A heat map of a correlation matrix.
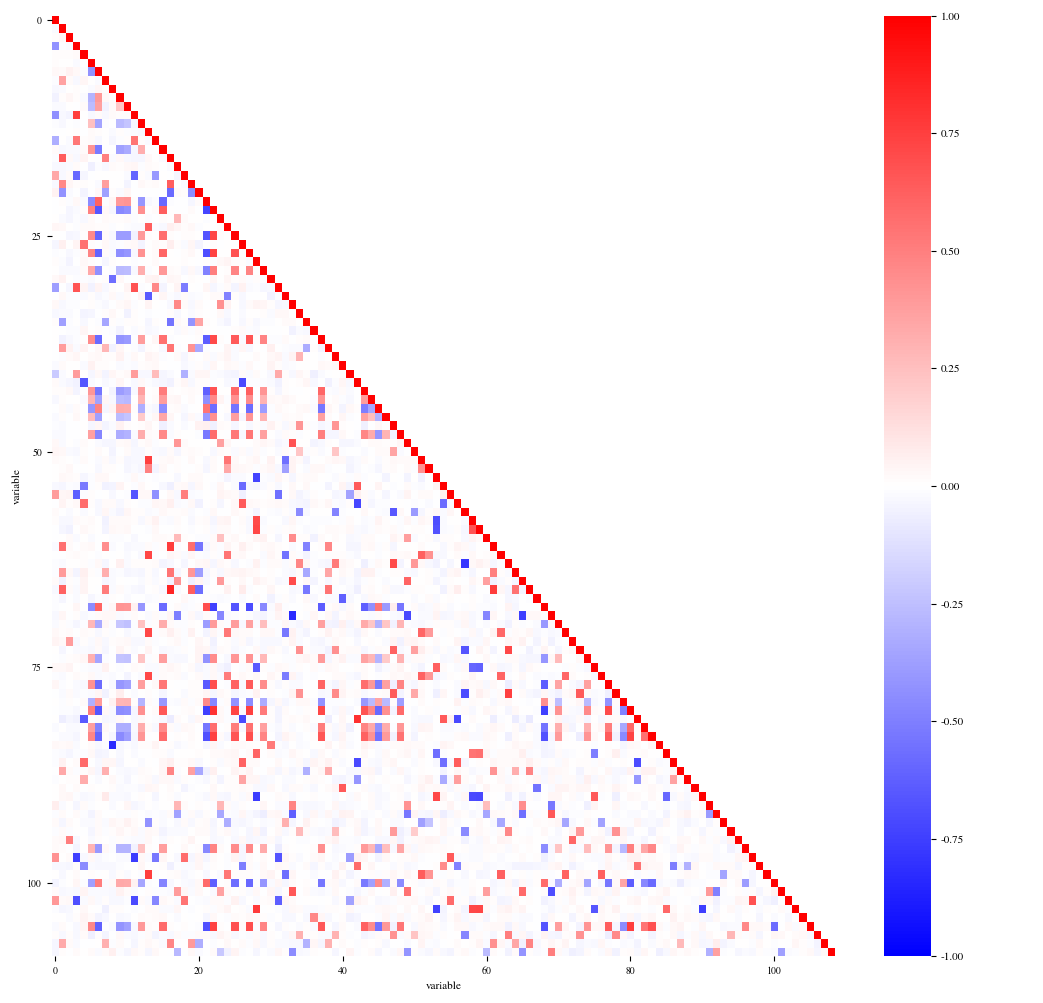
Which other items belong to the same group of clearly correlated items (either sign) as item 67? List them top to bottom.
40, 89
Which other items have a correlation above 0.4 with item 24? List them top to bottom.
13, 51, 62, 71, 76, 99
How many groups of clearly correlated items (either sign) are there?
12
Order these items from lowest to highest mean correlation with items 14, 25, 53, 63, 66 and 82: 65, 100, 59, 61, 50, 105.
100, 59, 65, 50, 61, 105
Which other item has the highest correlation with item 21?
68
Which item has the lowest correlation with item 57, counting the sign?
63
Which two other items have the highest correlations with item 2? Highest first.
95, 72
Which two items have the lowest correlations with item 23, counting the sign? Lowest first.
69, 92
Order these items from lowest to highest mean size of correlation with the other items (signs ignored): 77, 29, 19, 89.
89, 19, 29, 77
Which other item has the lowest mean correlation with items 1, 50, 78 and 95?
57
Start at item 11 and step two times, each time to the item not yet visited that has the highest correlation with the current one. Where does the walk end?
31
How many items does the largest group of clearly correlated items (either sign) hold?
28
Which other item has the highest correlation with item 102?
97
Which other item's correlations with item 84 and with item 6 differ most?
8
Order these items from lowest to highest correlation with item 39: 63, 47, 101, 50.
101, 50, 47, 63
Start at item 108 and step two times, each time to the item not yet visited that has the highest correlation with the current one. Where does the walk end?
92
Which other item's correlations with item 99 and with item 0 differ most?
13
